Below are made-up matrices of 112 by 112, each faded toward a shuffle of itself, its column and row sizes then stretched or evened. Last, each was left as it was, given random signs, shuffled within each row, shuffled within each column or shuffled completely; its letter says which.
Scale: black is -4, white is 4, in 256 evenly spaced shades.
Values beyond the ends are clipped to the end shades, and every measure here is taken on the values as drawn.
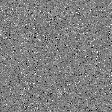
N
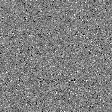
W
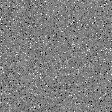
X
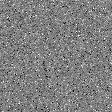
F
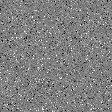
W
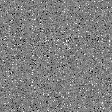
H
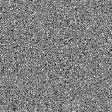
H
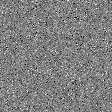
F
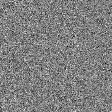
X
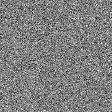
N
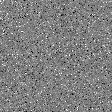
F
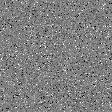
W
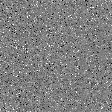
X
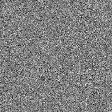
H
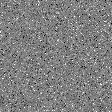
F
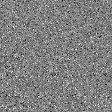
N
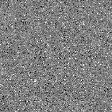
H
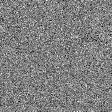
W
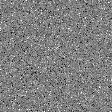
X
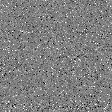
W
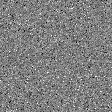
F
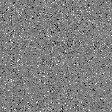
H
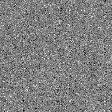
H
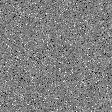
F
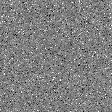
F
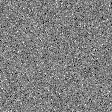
F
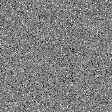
X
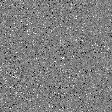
N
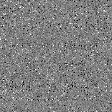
H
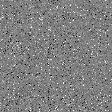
N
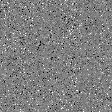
N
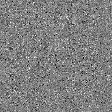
H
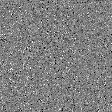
X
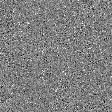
X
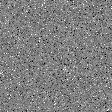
F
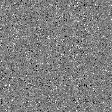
N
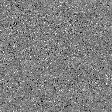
W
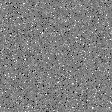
F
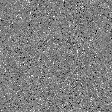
X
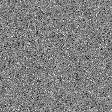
W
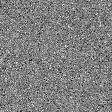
F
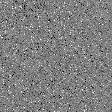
X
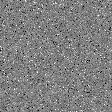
F
